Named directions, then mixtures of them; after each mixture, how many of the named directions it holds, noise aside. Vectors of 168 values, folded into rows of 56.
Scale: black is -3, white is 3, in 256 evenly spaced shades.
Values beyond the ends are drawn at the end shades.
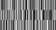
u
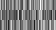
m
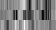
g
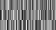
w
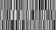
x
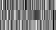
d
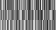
four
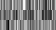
four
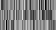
three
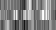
one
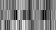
two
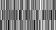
one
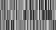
four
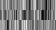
two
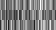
one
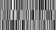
one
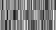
three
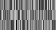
two
